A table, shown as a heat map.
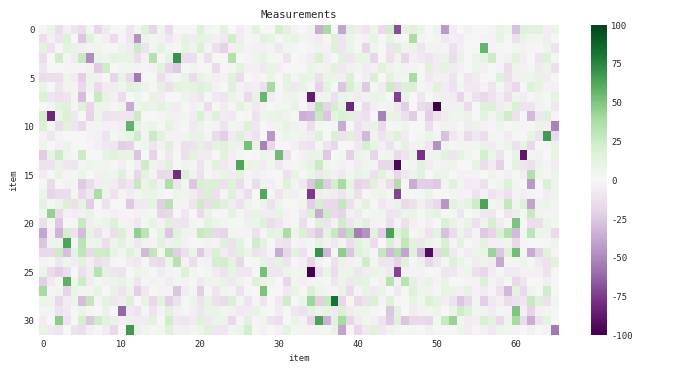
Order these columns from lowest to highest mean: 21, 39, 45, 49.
45, 49, 39, 21
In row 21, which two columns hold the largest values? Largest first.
44, 12
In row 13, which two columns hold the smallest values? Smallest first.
61, 48
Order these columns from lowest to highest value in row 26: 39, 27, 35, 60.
60, 39, 35, 27
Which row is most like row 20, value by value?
29
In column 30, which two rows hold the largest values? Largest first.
13, 0
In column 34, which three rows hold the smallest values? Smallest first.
25, 7, 17
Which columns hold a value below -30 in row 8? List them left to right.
11, 39, 50
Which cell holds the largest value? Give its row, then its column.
28, 37
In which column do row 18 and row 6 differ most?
56
